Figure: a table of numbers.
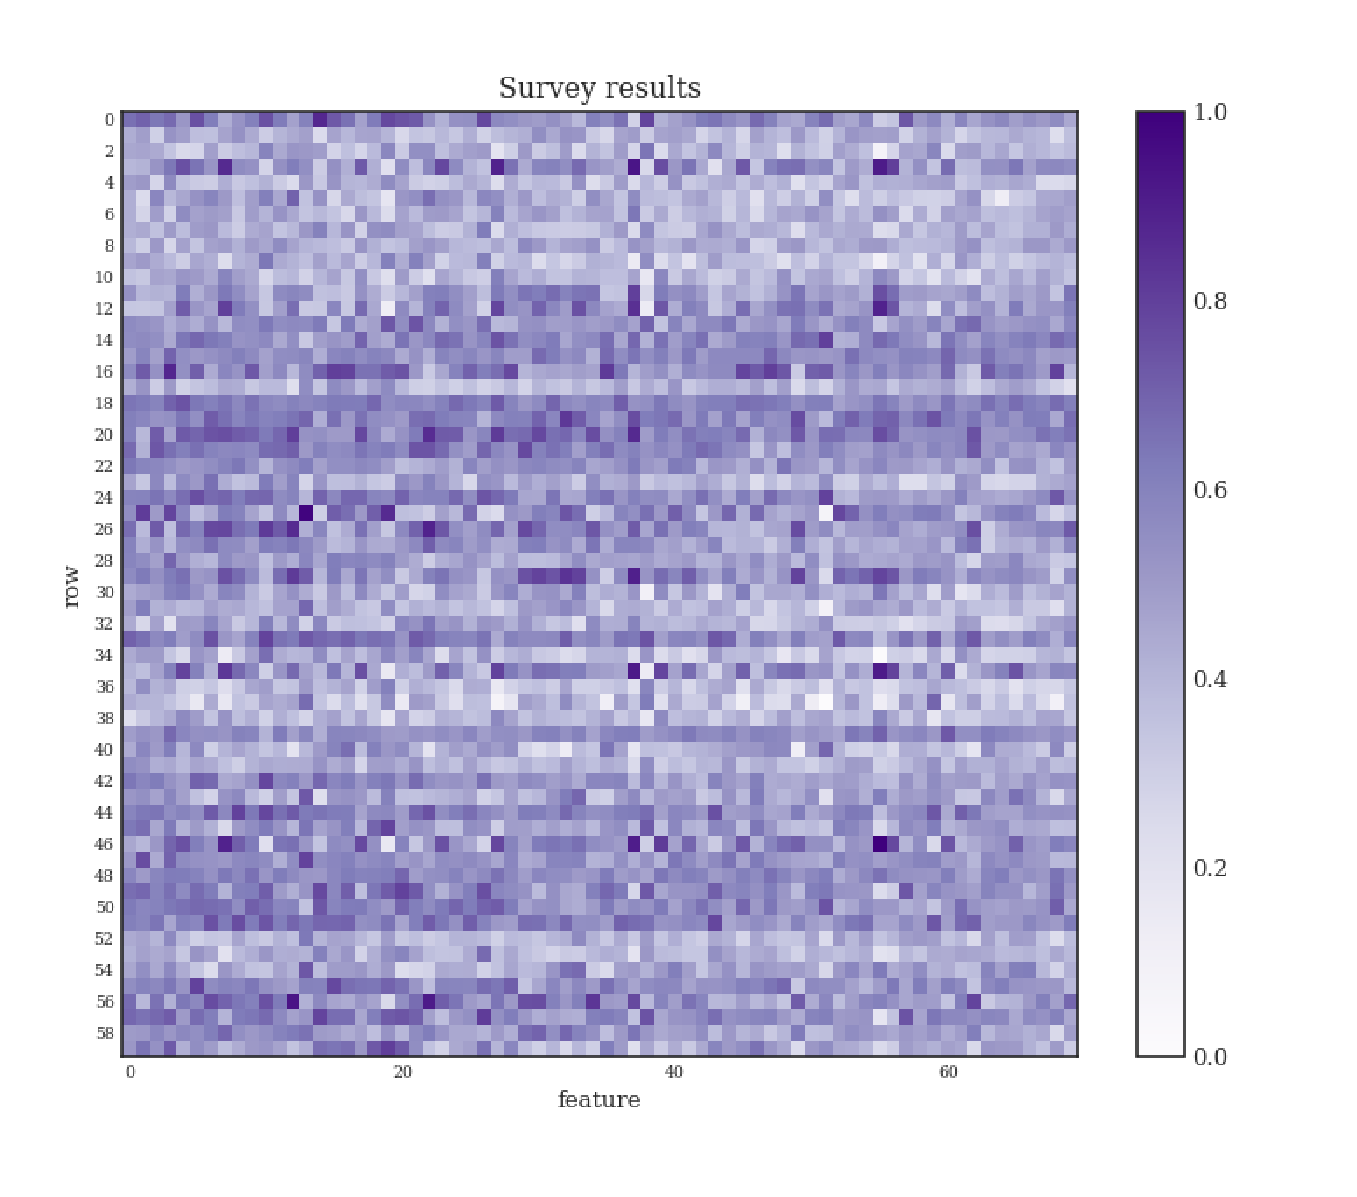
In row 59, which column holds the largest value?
19
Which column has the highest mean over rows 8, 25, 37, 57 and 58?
13
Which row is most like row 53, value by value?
7
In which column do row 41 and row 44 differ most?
8
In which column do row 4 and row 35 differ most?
37
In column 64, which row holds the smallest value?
5
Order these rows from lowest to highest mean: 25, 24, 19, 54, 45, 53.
53, 54, 45, 25, 24, 19
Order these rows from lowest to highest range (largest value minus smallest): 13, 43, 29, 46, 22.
22, 13, 43, 29, 46
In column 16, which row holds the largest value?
16
